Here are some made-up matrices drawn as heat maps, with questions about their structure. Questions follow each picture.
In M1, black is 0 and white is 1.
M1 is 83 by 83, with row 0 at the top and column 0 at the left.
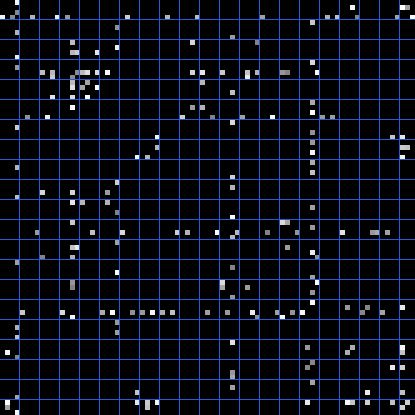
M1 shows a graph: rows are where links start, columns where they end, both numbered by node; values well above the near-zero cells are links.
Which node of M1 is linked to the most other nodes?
node 62
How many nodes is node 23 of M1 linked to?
8
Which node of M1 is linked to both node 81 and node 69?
node 80
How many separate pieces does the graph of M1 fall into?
6
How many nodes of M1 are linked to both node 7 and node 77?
1
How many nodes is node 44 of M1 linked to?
3
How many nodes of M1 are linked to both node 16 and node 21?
2
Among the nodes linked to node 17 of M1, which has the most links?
node 14
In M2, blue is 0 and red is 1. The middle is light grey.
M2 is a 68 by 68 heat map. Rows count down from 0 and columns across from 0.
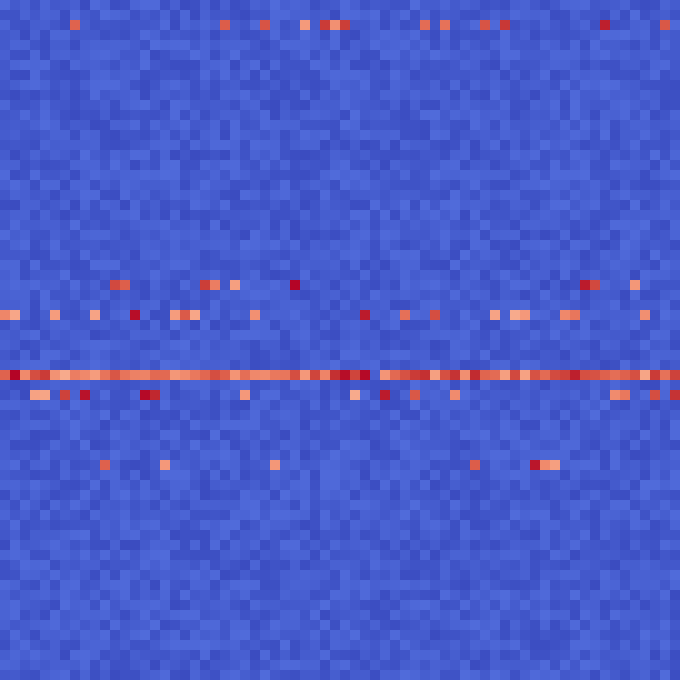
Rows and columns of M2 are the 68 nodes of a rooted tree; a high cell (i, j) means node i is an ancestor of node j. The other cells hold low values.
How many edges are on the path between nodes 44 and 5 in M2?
4
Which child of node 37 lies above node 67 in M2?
39
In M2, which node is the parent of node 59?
28
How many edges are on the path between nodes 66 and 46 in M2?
3
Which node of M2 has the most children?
31
